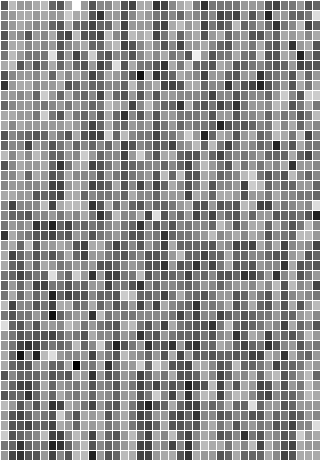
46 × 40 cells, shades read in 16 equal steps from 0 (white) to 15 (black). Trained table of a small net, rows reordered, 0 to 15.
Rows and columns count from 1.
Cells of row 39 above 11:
1
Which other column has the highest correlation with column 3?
19
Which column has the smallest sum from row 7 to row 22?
6
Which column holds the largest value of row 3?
35
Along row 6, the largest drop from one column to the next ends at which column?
25
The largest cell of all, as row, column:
37, 10
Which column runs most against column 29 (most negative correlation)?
5
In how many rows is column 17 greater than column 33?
15
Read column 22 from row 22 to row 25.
7 10 9 5
